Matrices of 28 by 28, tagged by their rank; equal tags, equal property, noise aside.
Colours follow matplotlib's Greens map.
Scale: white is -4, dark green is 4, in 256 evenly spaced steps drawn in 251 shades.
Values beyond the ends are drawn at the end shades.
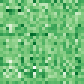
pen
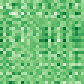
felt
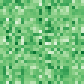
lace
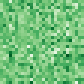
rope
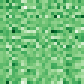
lace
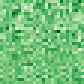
pen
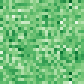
rope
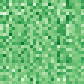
lace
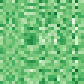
felt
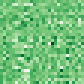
rope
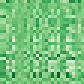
felt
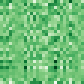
felt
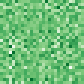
rope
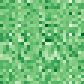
lace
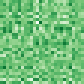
felt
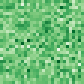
rope
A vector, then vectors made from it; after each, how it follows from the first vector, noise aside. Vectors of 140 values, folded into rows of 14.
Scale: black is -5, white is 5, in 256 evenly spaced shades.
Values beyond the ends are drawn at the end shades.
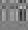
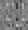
wrapped around, partly zeroed.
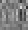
copied.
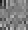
wrapped around.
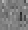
partly zeroed.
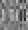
copied.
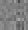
wrapped around, shrunk.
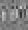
partly zeroed.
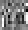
wrapped around, negated, scaled up.
